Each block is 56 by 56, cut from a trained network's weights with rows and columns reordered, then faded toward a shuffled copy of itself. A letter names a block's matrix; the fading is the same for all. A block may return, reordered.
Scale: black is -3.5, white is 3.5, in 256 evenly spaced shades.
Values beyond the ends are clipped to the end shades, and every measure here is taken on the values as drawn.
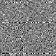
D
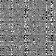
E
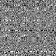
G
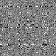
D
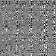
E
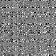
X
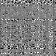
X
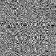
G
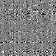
X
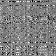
X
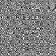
G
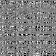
X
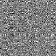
G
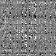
E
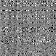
X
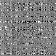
X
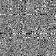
D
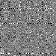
D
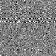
D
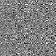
D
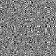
D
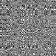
G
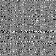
X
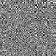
D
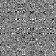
D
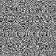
G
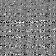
X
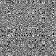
G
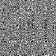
D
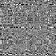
D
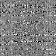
X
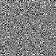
D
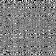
X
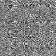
G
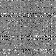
X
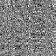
G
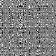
E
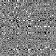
D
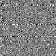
D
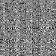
X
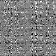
E
